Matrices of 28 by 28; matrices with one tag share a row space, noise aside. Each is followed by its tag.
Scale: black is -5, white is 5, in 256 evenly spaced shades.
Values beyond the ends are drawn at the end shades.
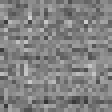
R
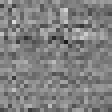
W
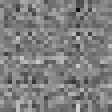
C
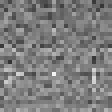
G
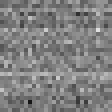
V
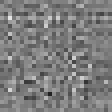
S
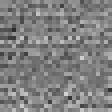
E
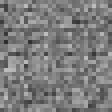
R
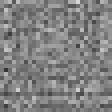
C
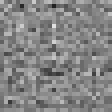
G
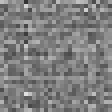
R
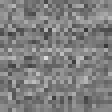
S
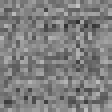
C
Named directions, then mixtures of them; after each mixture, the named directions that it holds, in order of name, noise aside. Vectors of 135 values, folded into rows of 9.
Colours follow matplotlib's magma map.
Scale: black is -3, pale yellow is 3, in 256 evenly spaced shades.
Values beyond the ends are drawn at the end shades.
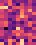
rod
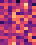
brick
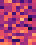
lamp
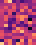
lamp, rod.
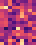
rod.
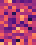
lamp, rod.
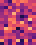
lamp, rod.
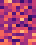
lamp.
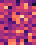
brick, rod.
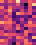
brick.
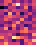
lamp, rod.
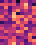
brick.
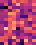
rod.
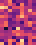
rod.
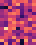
rod.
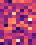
lamp, rod.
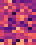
lamp, rod.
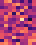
lamp.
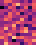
lamp, rod.
